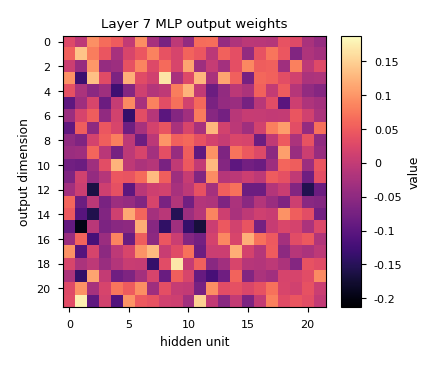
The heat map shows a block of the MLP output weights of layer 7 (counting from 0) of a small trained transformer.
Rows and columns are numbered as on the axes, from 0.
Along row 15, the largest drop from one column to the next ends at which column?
7
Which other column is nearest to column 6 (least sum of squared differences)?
17
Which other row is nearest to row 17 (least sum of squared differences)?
2
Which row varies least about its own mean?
13
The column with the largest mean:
6
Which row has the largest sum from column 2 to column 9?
3
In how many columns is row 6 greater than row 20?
4
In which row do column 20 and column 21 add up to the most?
19
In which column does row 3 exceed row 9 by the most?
11
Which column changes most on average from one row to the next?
1
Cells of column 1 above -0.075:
15
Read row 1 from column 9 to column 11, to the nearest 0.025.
0.025 0.05 0.05
